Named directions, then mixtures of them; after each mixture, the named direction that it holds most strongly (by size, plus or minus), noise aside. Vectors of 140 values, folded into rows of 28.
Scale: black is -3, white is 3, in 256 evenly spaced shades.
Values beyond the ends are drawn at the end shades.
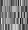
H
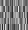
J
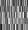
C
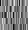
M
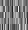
J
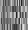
H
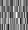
J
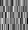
J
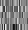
J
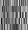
H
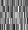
J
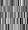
H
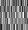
C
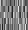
J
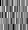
M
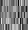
H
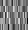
J
